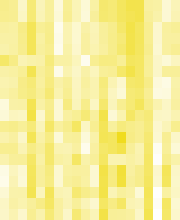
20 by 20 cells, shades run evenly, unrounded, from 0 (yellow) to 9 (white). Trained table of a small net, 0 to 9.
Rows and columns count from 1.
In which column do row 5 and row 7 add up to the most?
7
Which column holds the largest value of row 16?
1
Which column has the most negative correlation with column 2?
10
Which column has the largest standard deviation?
14
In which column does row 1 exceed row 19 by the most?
19
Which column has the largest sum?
18
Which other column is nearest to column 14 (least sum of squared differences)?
13
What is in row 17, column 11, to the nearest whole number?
7
